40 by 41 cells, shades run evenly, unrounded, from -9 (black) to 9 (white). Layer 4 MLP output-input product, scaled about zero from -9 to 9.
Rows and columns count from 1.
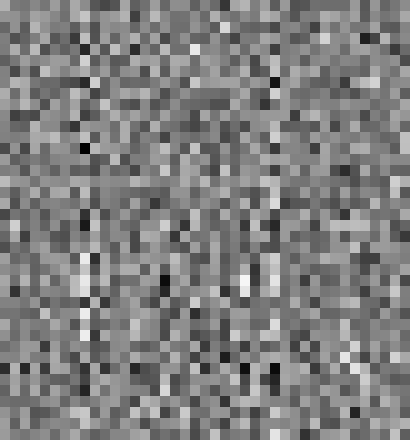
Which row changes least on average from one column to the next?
17
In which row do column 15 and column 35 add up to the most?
33
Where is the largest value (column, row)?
25, 26
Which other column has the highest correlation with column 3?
1
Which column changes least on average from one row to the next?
29
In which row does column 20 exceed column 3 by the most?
34
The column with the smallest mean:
23
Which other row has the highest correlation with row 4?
24
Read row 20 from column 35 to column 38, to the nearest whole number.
-5 3 1 -1
